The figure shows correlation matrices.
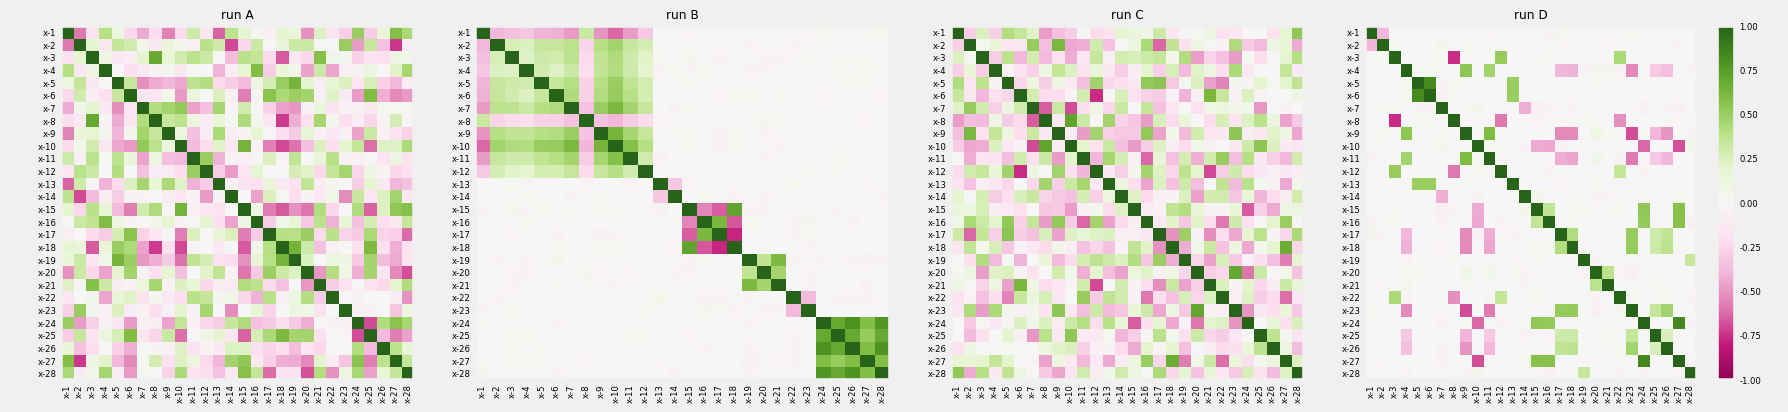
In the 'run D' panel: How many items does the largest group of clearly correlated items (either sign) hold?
8
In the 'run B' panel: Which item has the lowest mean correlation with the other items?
x-1
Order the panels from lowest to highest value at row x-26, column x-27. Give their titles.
run D, run C, run A, run B
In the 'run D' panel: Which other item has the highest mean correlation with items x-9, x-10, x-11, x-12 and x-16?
x-4
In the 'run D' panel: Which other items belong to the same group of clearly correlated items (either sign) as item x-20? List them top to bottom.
x-21
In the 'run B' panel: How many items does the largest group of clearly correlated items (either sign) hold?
12
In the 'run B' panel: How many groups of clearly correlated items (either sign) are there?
6
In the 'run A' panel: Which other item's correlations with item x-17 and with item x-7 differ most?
x-10
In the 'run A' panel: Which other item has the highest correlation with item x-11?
x-12
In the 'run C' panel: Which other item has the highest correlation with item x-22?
x-11
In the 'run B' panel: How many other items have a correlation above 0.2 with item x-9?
9
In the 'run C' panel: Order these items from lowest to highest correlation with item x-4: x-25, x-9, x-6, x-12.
x-6, x-25, x-12, x-9
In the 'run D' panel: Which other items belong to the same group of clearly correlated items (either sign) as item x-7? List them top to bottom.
x-14
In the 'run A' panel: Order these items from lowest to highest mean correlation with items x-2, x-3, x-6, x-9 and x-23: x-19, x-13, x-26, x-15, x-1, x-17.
x-1, x-26, x-15, x-17, x-19, x-13
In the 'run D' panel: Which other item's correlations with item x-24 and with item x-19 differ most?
x-27
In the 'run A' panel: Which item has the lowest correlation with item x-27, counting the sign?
x-2
